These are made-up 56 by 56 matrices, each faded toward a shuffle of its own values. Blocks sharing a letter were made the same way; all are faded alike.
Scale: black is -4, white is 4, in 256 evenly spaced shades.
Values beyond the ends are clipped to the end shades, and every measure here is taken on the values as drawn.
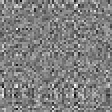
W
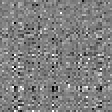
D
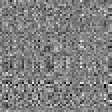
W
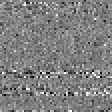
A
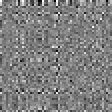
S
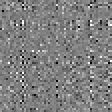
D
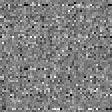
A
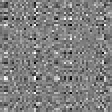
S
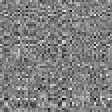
W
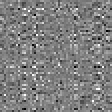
D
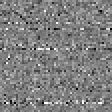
A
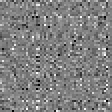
D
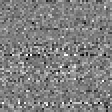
A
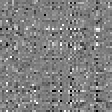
D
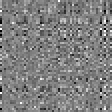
S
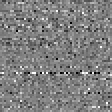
A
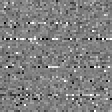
A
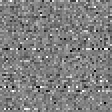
A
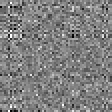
W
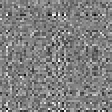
W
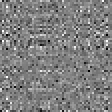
D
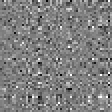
D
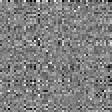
W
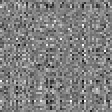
W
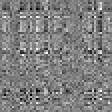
S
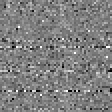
A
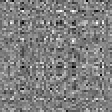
W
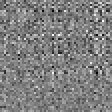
W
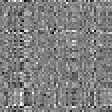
S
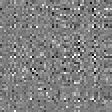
D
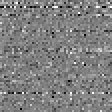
A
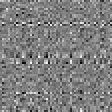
S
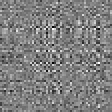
S
